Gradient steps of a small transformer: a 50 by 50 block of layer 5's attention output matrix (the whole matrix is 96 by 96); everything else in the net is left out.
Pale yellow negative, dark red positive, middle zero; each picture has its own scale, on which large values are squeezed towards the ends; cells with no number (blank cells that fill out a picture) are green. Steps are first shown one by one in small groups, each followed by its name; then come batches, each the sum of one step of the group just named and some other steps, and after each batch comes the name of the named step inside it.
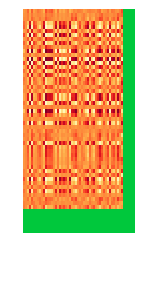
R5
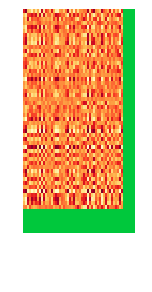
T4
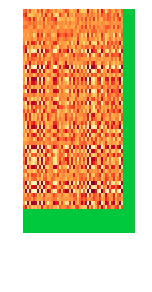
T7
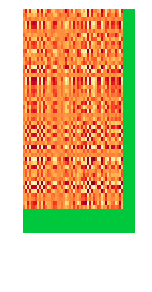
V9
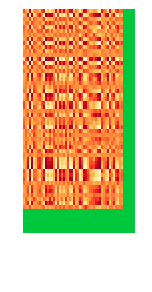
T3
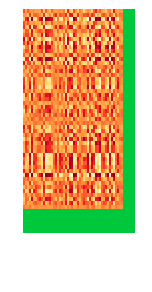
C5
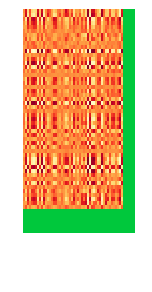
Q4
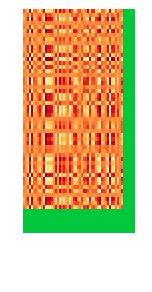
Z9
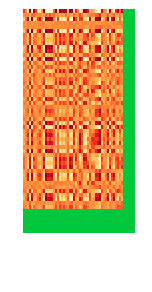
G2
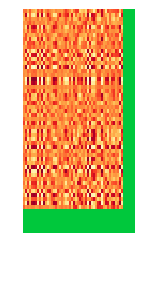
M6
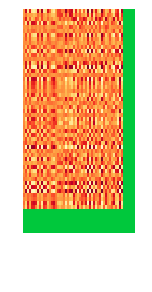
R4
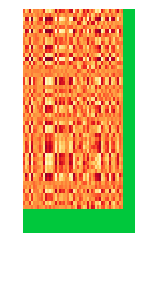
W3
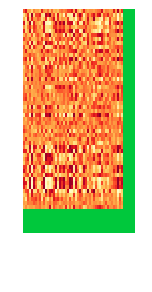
T4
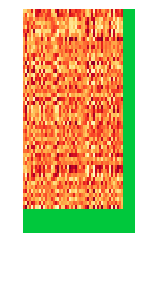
T7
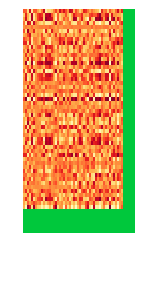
G2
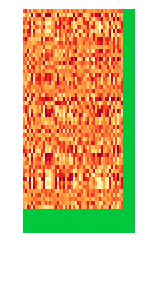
R5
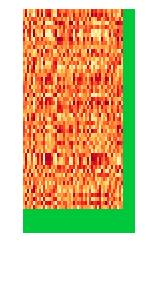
Q4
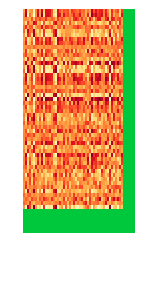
Q4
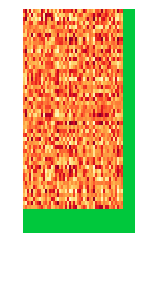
T3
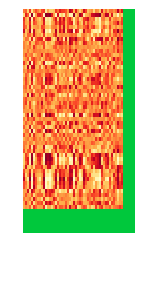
T3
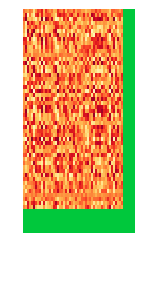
C5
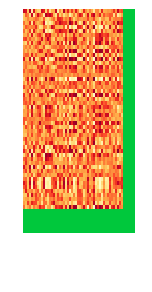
M6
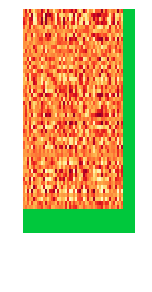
T3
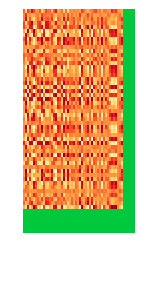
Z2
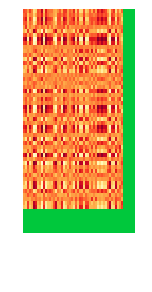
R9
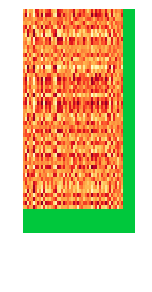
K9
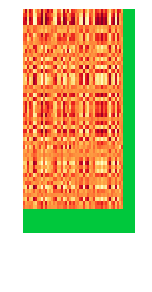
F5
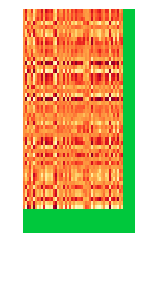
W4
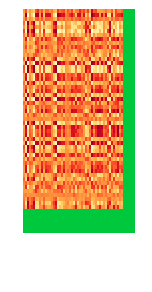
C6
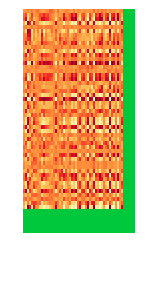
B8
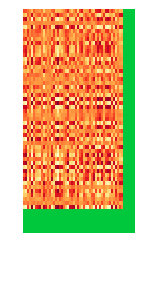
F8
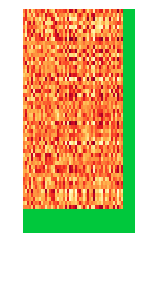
C6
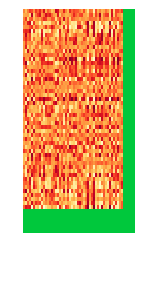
B8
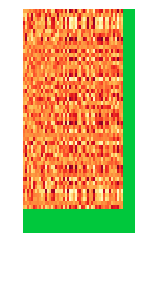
Z2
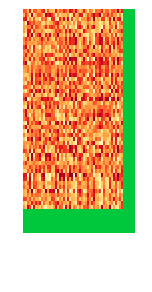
B8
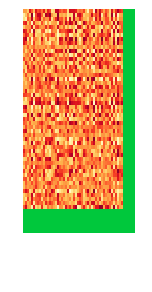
K9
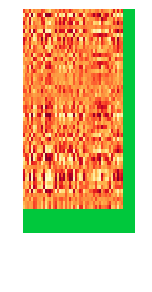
R9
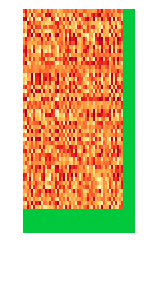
B8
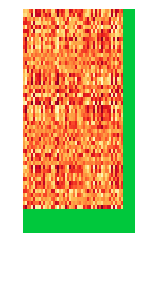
C6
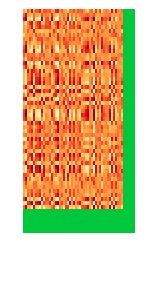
Z2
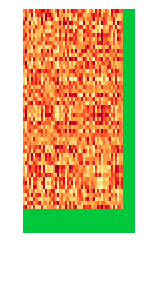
F5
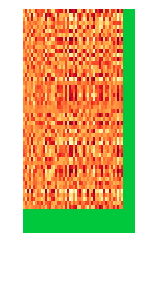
K9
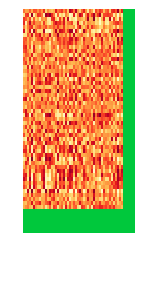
Z2
